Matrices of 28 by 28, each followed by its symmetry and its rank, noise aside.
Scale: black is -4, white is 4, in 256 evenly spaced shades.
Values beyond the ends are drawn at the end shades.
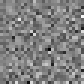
symmetric, rank six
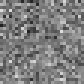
no symmetry, rank seven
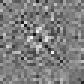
symmetric, rank seven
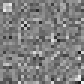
symmetric, rank five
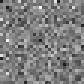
symmetric, rank seven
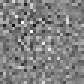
symmetric, rank seven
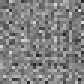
no symmetry, rank seven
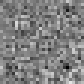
symmetric, rank six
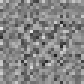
symmetric, rank five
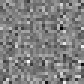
antisymmetric, rank six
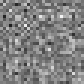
symmetric, rank six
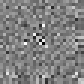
symmetric, rank five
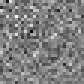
symmetric, rank six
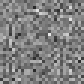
no symmetry, rank seven
